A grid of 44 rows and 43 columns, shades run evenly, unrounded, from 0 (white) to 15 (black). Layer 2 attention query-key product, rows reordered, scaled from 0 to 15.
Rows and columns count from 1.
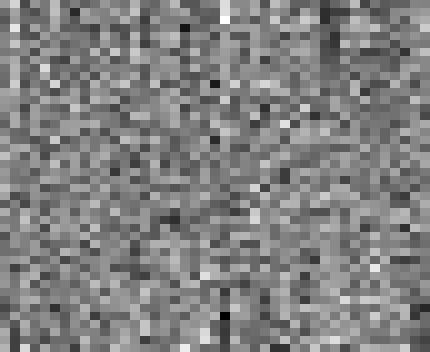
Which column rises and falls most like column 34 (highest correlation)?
33
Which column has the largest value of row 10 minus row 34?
38
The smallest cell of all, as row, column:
3, 23
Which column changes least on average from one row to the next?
39
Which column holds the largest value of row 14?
27
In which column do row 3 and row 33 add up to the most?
41
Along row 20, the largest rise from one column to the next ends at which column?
5
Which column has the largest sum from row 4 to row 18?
19
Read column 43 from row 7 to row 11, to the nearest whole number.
4 7 7 8 7
